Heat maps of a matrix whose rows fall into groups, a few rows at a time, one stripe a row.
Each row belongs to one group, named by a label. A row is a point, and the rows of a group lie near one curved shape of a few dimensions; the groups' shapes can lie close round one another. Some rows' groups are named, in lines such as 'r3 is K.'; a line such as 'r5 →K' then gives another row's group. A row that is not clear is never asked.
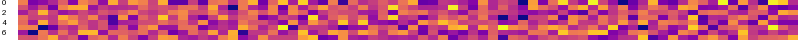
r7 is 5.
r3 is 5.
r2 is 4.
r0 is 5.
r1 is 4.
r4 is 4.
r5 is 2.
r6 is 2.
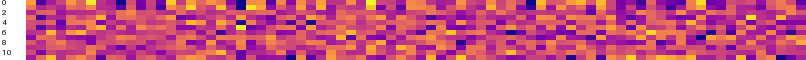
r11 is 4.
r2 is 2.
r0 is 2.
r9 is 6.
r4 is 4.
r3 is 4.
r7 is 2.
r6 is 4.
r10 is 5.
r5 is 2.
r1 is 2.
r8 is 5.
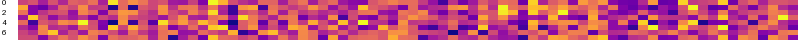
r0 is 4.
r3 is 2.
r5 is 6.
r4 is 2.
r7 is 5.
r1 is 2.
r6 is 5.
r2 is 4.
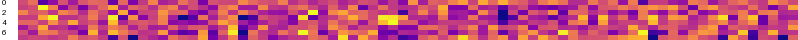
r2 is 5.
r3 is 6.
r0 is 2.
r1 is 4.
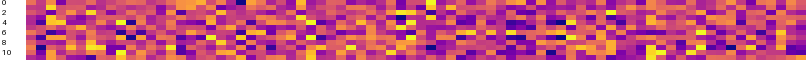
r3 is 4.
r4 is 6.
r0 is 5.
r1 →4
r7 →6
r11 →4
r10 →6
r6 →2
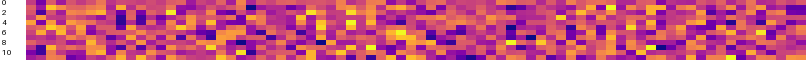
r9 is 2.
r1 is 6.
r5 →5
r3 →2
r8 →5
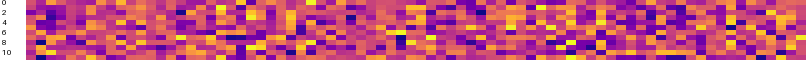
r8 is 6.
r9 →2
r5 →2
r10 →4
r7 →5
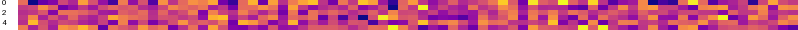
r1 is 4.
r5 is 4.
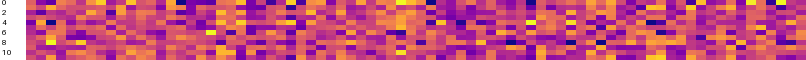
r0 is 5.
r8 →4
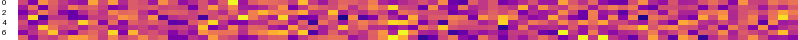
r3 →2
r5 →4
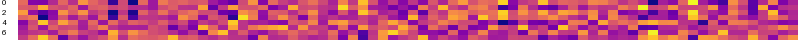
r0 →2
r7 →4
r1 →4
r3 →2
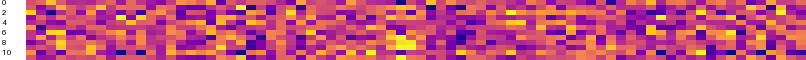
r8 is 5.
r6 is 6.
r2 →2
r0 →4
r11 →5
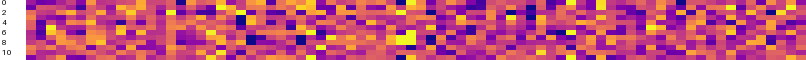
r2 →5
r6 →6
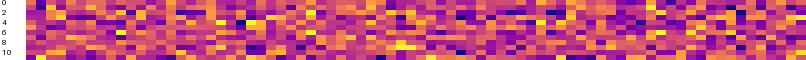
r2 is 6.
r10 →5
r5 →2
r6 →6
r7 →4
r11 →2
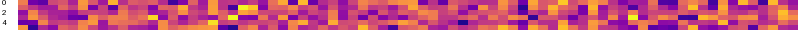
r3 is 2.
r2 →2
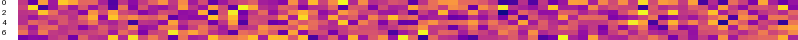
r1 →2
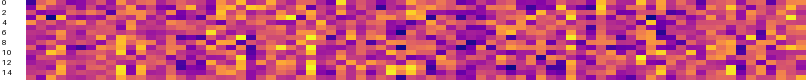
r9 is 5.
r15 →4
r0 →2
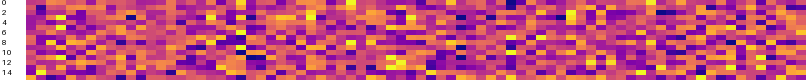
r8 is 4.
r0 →4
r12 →4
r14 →2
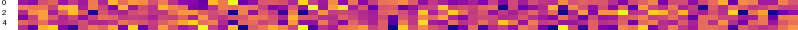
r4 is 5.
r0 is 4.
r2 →4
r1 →5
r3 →4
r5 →6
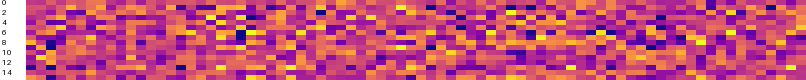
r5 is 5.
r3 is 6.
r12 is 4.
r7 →4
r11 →2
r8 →2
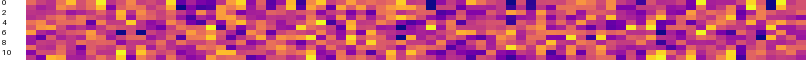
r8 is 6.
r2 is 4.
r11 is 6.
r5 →4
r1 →5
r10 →6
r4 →5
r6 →2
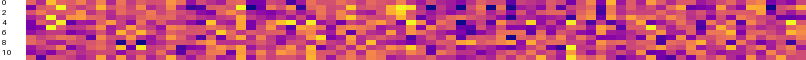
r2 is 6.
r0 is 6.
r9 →6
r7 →5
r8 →2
